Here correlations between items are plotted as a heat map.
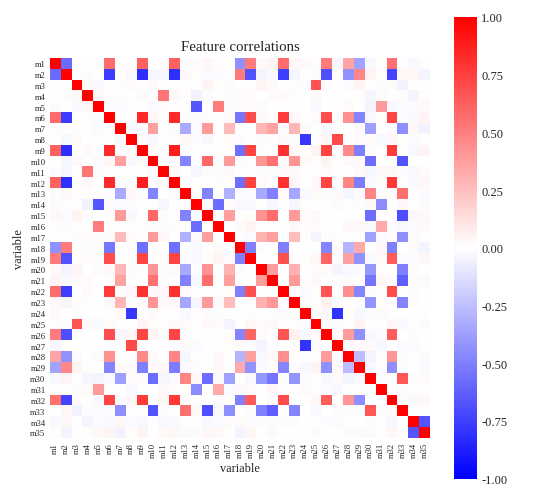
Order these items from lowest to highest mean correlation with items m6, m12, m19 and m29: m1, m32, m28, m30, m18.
m18, m30, m28, m1, m32
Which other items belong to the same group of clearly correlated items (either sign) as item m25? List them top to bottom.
m3
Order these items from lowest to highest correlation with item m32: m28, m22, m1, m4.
m4, m28, m1, m22
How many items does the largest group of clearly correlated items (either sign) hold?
12
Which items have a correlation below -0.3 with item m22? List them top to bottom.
m2, m18, m29
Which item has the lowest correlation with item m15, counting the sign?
m33
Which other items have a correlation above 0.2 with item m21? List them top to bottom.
m7, m10, m15, m17, m20, m23
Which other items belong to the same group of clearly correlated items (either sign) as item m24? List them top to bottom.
m8, m27
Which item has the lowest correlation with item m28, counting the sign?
m2
